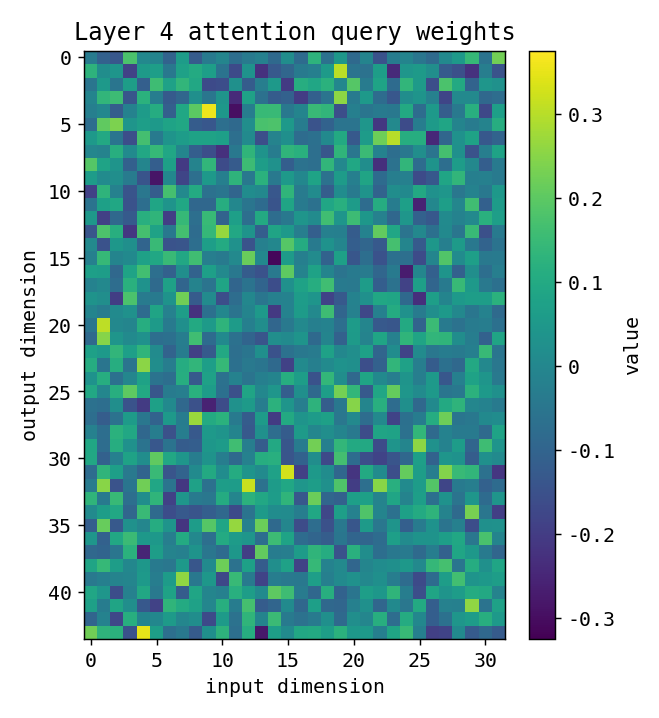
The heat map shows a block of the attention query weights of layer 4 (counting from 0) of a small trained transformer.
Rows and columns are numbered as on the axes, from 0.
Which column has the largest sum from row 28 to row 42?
17
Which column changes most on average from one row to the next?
8
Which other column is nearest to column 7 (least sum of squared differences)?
31
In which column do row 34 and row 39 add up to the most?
29
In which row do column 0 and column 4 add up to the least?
37
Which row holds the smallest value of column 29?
1
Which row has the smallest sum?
3
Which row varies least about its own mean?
24
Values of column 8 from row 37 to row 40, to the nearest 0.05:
0.05 -0.15 -0.05 0.1
